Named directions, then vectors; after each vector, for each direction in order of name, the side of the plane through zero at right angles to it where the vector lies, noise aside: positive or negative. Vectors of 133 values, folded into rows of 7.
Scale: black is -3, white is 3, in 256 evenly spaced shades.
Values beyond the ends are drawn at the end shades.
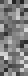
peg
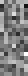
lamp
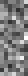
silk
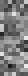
positive, positive, positive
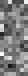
positive, positive, positive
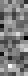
negative, negative, negative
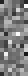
negative, positive, negative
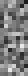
negative, negative, negative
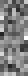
positive, positive, positive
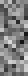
positive, positive, negative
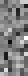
positive, negative, positive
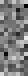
positive, negative, positive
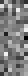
negative, positive, negative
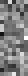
positive, positive, positive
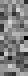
negative, negative, negative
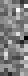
negative, positive, negative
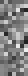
negative, positive, negative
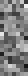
negative, negative, negative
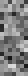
negative, negative, negative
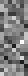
negative, negative, positive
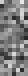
positive, negative, negative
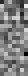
negative, positive, positive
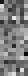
negative, positive, positive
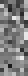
negative, positive, positive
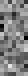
negative, negative, negative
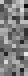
positive, negative, negative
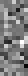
negative, negative, positive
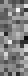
negative, positive, negative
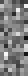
negative, positive, negative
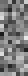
positive, positive, positive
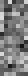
positive, positive, positive
